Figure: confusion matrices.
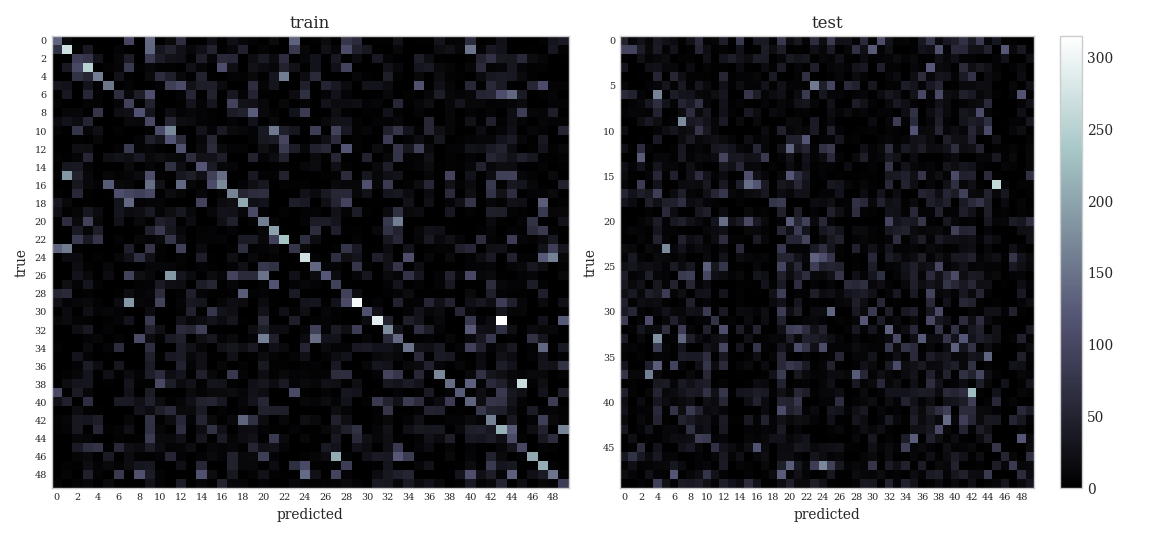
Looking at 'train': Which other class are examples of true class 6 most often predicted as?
44
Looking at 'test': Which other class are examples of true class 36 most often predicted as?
4
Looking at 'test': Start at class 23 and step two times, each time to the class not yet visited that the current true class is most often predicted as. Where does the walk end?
25
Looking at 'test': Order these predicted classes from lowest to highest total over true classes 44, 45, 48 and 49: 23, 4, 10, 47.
47, 23, 4, 10
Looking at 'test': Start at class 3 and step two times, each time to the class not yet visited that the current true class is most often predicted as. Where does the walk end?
28
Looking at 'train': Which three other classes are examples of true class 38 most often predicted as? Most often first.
45, 40, 10
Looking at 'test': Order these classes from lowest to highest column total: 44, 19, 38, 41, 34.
34, 44, 38, 41, 19
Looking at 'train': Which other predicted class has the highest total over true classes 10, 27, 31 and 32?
43
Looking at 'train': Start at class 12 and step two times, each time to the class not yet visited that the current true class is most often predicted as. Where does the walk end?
18
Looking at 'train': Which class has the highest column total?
9
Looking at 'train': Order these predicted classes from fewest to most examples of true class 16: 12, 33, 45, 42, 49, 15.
33, 45, 49, 42, 15, 12
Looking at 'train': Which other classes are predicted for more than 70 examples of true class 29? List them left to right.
7, 10, 28, 43
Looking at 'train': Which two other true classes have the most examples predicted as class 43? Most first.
31, 6
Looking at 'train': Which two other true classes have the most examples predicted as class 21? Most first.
10, 27
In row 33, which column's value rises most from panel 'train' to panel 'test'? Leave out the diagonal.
4
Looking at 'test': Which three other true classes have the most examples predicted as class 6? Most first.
48, 36, 41
